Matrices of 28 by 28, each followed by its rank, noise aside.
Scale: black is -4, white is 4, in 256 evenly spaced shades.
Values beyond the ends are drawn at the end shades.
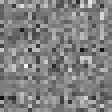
four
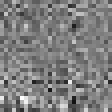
four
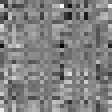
three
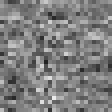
five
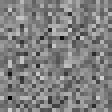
five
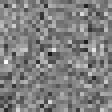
six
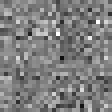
five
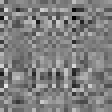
three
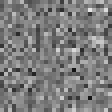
seven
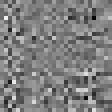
four
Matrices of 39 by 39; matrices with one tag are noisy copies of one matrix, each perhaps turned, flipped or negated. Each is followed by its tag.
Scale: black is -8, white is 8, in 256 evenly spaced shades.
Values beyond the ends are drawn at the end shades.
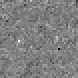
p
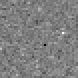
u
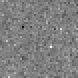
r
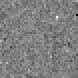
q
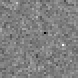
u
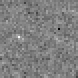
p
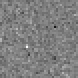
r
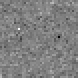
p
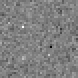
r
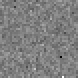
q
